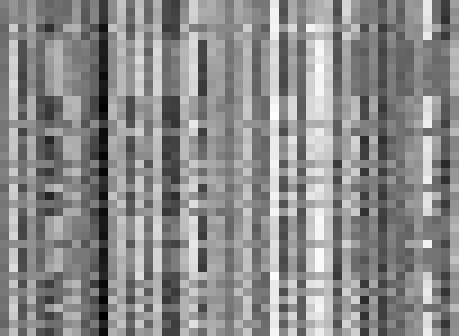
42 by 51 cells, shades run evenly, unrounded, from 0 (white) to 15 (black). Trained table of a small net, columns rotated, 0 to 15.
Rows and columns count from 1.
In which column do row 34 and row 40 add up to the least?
36
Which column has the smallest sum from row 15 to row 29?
31
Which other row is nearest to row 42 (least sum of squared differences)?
19
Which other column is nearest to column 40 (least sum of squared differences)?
9
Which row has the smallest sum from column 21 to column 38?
4
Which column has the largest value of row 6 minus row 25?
48
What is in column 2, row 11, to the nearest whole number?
2
